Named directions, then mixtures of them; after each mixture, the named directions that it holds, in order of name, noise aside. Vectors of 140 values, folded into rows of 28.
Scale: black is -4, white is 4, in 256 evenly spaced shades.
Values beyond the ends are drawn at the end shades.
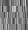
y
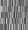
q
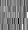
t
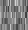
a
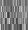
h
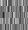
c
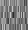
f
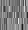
f, t, y.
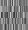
f, q.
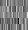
c, t, y.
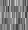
a.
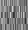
f, q.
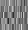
f, h.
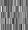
h, q, y.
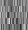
h.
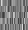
c, t.
